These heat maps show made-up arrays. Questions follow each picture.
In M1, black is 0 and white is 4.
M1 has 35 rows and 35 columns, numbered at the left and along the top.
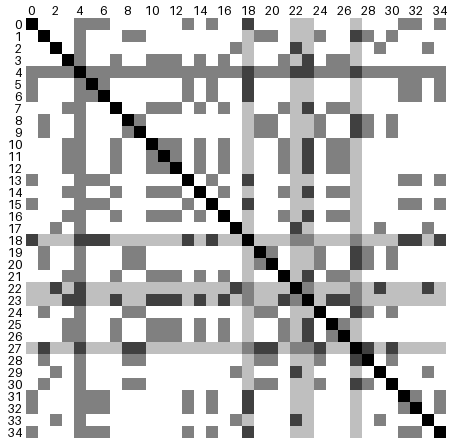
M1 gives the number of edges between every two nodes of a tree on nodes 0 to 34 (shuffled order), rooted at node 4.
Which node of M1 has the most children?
23
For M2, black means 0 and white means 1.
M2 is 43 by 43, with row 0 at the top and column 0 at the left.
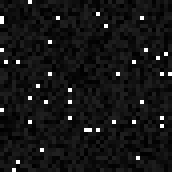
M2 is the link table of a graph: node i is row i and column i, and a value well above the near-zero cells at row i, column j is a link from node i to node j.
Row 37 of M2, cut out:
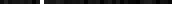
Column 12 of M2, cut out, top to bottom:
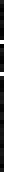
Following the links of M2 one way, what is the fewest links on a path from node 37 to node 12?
2
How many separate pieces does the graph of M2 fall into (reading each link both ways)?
10
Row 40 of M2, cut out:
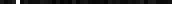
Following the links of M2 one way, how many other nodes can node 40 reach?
7
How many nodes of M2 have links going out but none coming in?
11
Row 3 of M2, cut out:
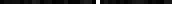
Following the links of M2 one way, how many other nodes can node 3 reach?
2
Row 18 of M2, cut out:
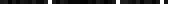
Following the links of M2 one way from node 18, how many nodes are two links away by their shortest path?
5
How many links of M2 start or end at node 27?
1
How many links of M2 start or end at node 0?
5
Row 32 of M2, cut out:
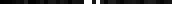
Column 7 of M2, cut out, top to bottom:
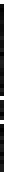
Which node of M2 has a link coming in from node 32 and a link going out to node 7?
node 24
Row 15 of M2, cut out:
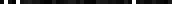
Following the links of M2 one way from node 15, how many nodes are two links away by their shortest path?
3
